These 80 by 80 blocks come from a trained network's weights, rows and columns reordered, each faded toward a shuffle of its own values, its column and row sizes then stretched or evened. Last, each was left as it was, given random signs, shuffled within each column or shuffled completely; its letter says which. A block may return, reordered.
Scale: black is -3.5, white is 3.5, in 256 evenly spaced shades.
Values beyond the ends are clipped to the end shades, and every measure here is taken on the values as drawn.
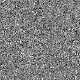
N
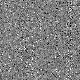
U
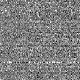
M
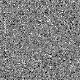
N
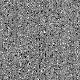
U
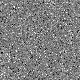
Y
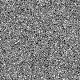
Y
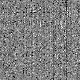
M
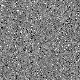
U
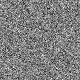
Y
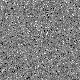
Y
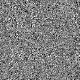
N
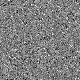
Y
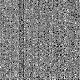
M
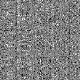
M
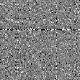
M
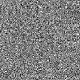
M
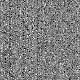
U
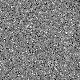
Y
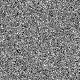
U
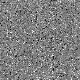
U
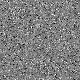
Y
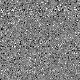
N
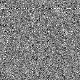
N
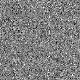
M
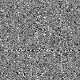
N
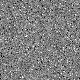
Y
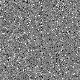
U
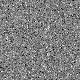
Y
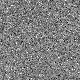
Y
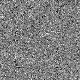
U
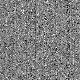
U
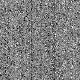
U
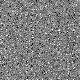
U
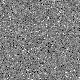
Y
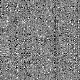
M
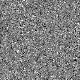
U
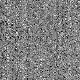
U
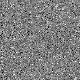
N
